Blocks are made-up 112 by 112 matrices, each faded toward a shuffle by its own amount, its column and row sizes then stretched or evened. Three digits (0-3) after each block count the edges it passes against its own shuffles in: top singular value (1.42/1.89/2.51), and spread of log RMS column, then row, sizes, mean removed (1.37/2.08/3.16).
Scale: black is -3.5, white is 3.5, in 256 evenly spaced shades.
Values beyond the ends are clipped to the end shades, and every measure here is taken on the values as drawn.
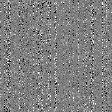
0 3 1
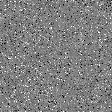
0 1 0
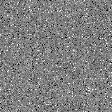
1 1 1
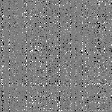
2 3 2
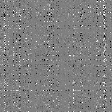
1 3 2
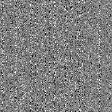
0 3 0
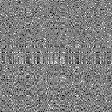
3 0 2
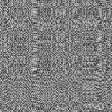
3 2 1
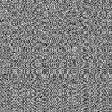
3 1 0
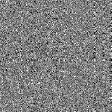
2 2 1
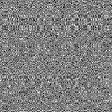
3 0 2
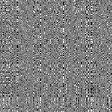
3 3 0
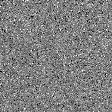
1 0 1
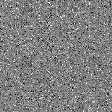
1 1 0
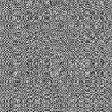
3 2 2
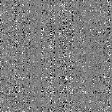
0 3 2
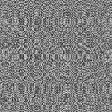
3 2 0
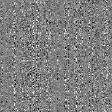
1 3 1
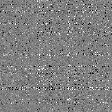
1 2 3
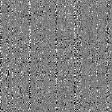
1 3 2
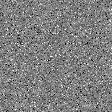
0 0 1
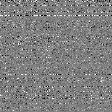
1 1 3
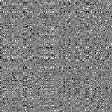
3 2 2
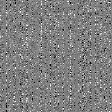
2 3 0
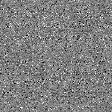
0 0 2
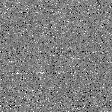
0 0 2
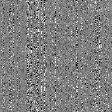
1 3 0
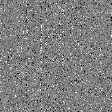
1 2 0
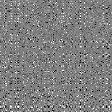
3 2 2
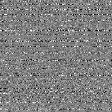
2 0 3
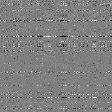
3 1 3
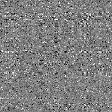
2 1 2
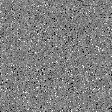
1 1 1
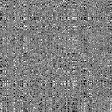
3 2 2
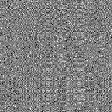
3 0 1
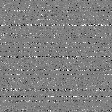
1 0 3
